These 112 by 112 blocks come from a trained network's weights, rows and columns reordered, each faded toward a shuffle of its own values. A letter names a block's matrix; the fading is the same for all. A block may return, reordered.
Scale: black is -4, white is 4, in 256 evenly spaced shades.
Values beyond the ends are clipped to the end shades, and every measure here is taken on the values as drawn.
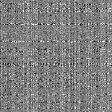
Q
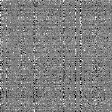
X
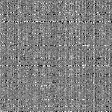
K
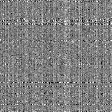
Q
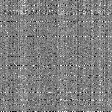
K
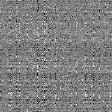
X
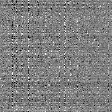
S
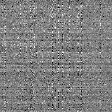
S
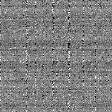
S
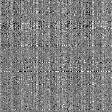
Q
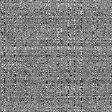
S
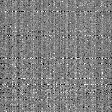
K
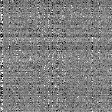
S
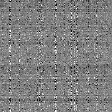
X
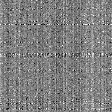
Q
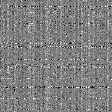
K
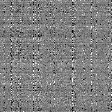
X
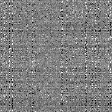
X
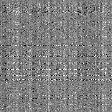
K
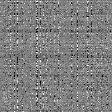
X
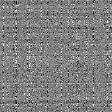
X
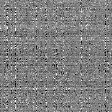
S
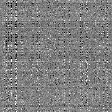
X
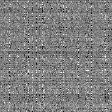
S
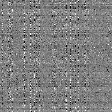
X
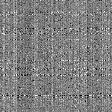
Q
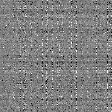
X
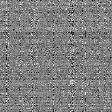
S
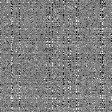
X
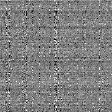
S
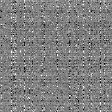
X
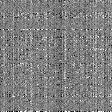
Q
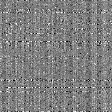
K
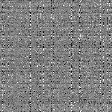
X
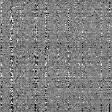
X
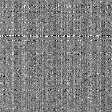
Q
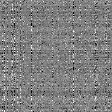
X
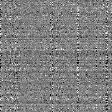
S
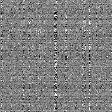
S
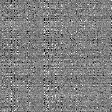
S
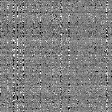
X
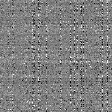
X
